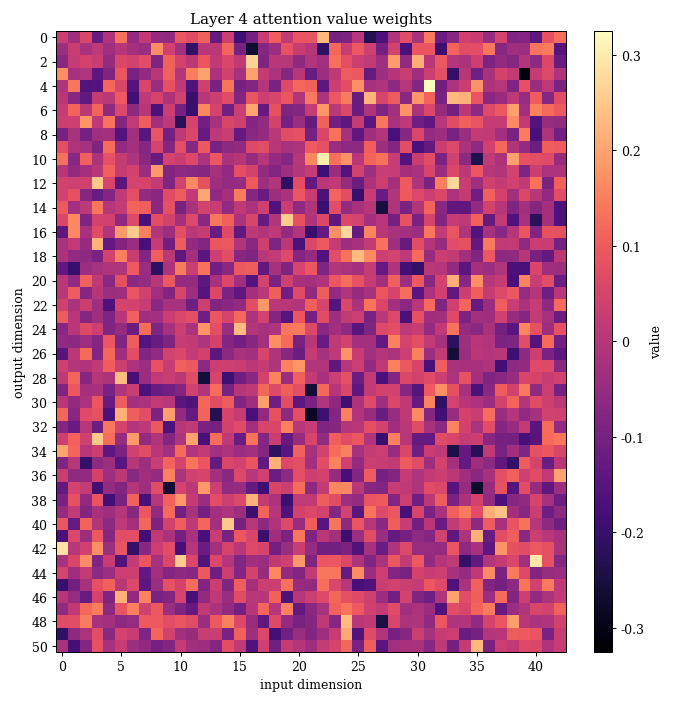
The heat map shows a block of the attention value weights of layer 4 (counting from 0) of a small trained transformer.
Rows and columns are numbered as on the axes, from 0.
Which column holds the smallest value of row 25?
33
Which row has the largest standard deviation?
31
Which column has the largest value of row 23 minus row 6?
11
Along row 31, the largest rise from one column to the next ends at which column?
5
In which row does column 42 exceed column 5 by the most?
12
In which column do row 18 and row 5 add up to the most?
26
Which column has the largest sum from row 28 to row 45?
20
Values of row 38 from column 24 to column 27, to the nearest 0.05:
-0.05 -0.05 0.1 0.1
